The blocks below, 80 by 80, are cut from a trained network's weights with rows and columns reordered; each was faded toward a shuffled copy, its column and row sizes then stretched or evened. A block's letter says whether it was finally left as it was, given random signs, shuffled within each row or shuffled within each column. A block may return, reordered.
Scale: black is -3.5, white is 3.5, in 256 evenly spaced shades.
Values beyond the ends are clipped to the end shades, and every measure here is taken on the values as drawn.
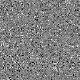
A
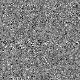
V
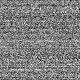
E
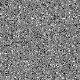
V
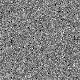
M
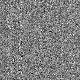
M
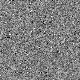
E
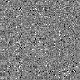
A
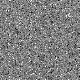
M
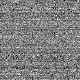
A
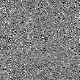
V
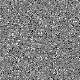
V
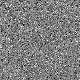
M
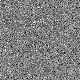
E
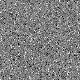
M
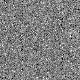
M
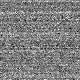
E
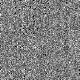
A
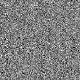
A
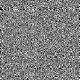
A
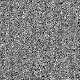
M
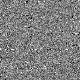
V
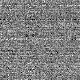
A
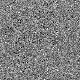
M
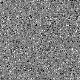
E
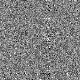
V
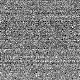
A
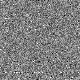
E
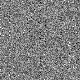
M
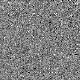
V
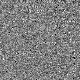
V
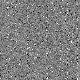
M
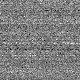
E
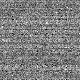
A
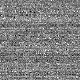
A
